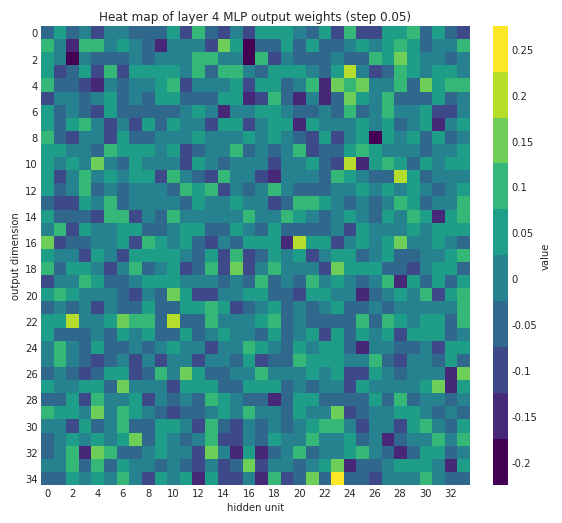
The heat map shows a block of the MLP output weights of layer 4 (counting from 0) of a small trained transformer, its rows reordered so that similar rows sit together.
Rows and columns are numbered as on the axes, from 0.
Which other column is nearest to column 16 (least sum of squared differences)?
22
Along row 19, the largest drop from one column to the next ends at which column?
28
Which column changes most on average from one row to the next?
25
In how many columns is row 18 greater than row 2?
17
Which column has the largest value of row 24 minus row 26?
32
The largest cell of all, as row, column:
34, 23
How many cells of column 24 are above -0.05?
22
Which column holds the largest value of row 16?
20
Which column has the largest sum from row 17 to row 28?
33
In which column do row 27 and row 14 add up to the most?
6
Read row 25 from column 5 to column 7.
-0.05 0 -0.1
